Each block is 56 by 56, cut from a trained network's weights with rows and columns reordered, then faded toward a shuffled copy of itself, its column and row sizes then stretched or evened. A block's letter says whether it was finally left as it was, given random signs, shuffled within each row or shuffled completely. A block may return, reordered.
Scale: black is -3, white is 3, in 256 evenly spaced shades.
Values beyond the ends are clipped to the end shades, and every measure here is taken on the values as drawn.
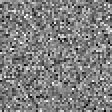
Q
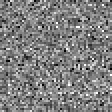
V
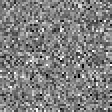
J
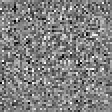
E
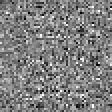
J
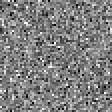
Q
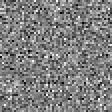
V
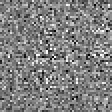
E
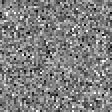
Q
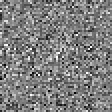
E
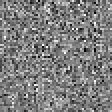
E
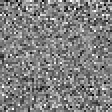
V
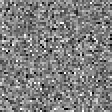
V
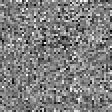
E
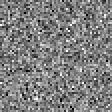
Q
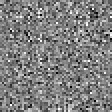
E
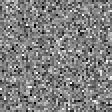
Q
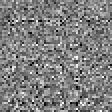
J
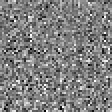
E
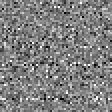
V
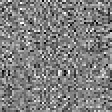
J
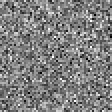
Q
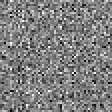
J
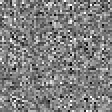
E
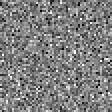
Q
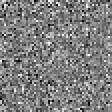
E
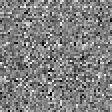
E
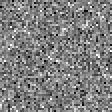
Q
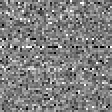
V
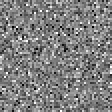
Q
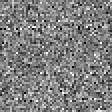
V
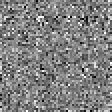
E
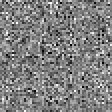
E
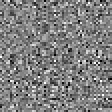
J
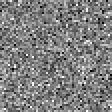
Q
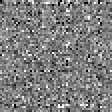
E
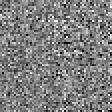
E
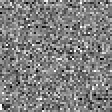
V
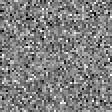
Q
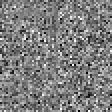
E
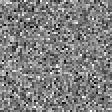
Q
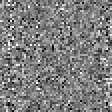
E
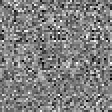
J
